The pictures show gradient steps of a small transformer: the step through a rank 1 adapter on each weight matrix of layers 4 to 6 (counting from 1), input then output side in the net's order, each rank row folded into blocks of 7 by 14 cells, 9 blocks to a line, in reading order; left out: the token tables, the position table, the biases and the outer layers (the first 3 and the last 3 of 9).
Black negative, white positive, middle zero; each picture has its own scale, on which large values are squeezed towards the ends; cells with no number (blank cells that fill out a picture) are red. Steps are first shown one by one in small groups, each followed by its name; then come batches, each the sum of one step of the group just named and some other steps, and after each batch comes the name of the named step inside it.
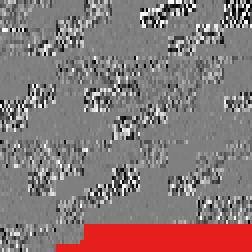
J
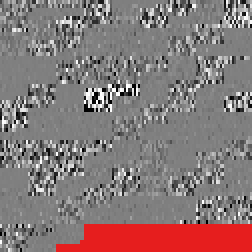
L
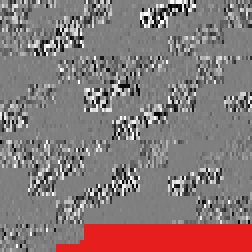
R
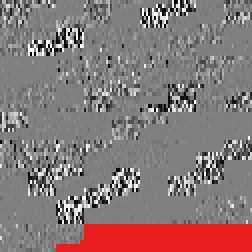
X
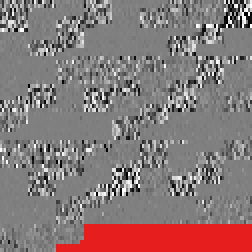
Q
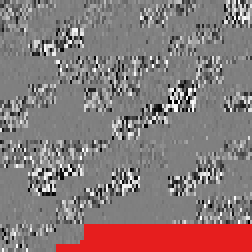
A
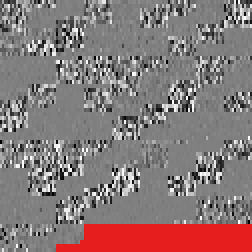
A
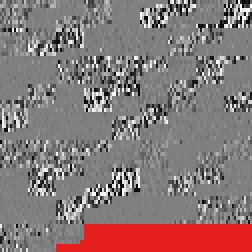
R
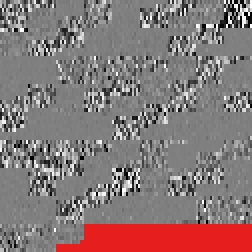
Q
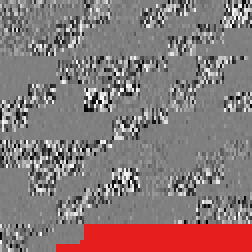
L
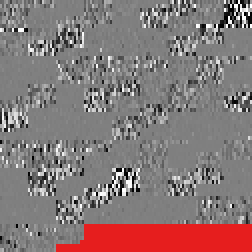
Q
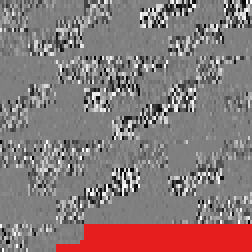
A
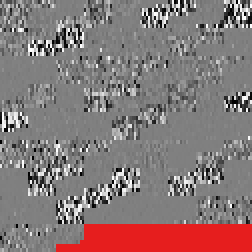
X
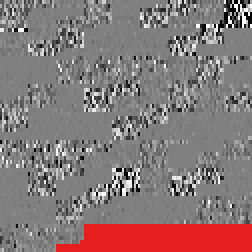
Q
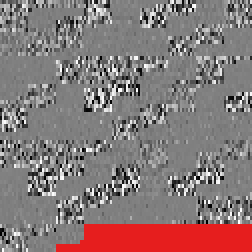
L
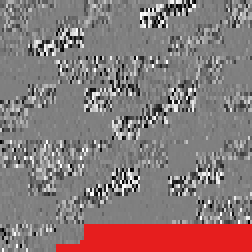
A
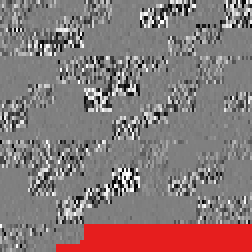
R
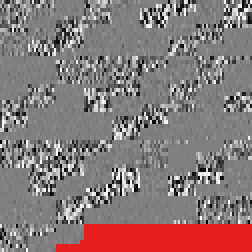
A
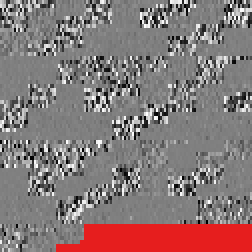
R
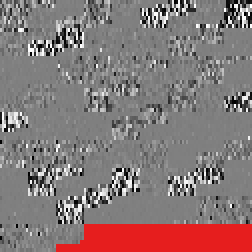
X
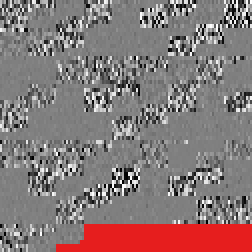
J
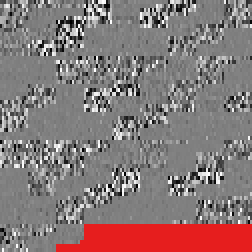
A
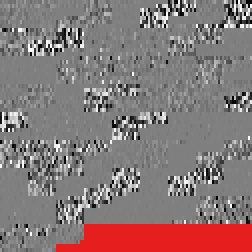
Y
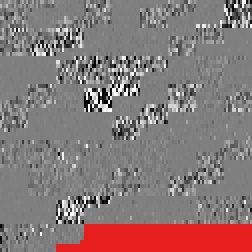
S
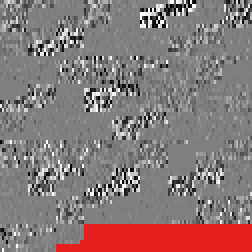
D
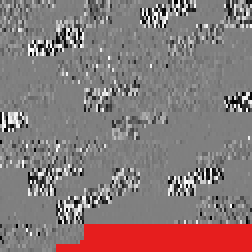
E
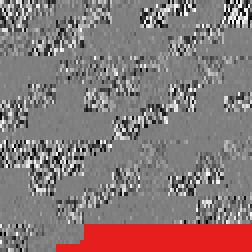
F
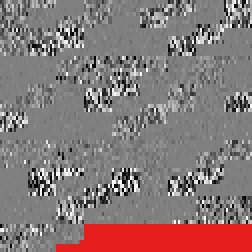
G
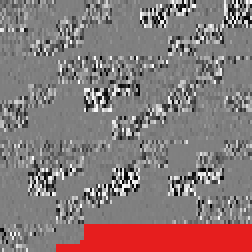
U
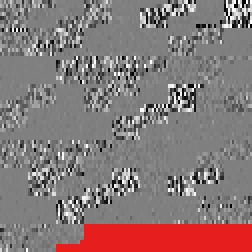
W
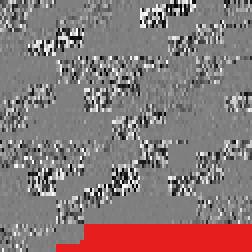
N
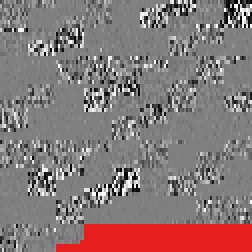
N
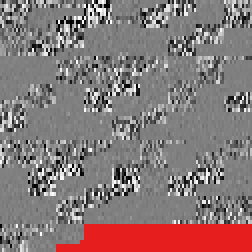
G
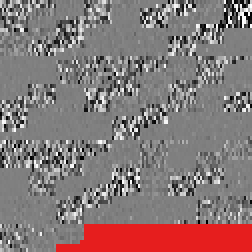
F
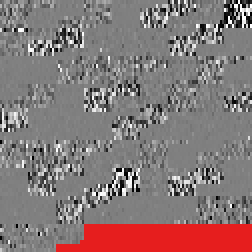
Y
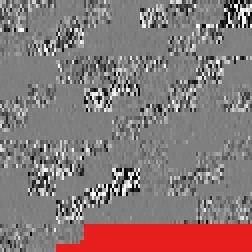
S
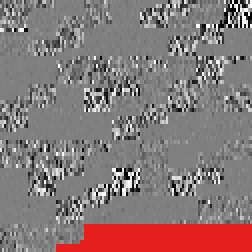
U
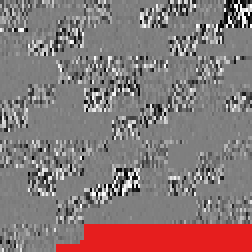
N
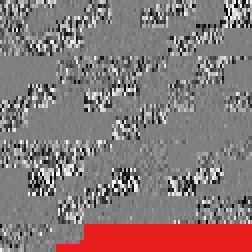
G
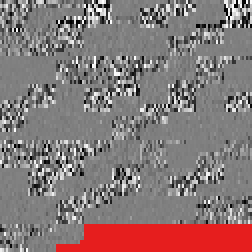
W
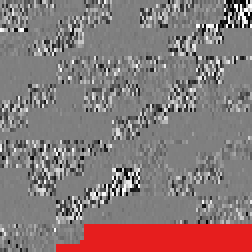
F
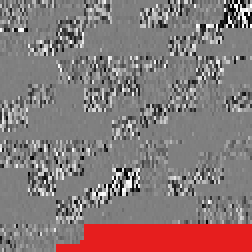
N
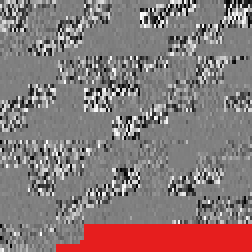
D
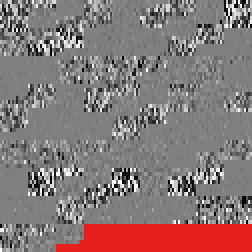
G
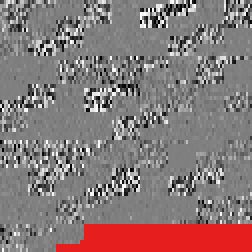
D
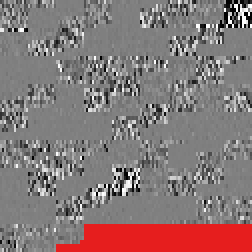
N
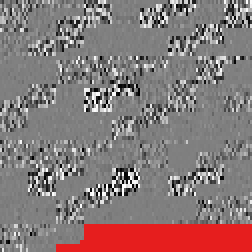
U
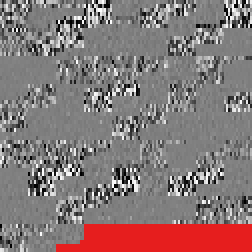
G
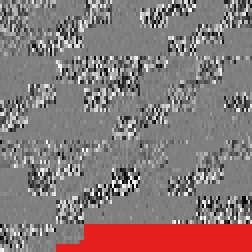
G
